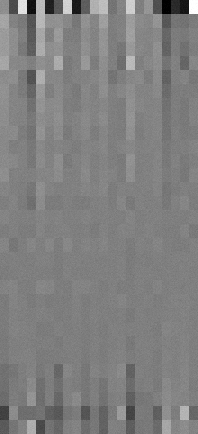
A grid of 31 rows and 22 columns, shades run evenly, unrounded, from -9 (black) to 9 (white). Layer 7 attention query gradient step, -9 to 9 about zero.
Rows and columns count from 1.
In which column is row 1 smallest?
19
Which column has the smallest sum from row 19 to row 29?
15
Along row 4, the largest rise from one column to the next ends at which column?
5
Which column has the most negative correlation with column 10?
14
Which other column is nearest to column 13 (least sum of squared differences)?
16
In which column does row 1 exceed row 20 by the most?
22
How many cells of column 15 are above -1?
26
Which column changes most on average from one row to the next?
4
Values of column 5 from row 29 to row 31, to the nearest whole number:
-1 -1 -4
